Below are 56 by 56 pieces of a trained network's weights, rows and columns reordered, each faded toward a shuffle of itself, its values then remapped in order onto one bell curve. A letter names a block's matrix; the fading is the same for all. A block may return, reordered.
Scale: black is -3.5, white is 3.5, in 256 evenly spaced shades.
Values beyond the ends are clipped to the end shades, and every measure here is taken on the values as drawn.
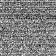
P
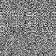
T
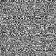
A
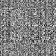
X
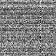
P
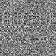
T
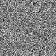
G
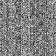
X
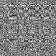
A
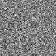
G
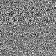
T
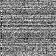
P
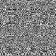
A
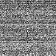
P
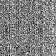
X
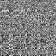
T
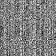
X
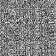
X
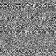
A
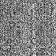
X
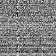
P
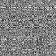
A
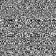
A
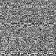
A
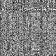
X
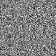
T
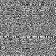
A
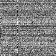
P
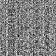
X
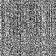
X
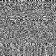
A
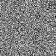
G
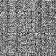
X
